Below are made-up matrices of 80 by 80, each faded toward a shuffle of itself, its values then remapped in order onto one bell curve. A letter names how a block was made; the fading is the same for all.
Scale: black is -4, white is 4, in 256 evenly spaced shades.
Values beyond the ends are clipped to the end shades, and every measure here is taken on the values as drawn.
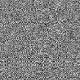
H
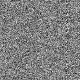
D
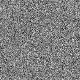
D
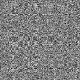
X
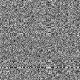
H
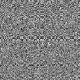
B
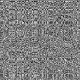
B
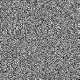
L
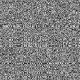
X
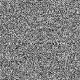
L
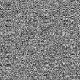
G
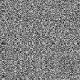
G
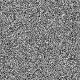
D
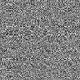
H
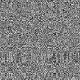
X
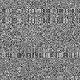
B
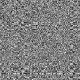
H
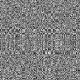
B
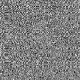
H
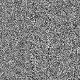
D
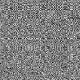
B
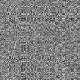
B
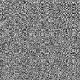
H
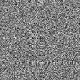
G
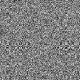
G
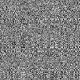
X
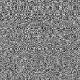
H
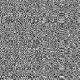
B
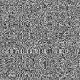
H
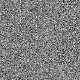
D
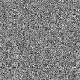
L
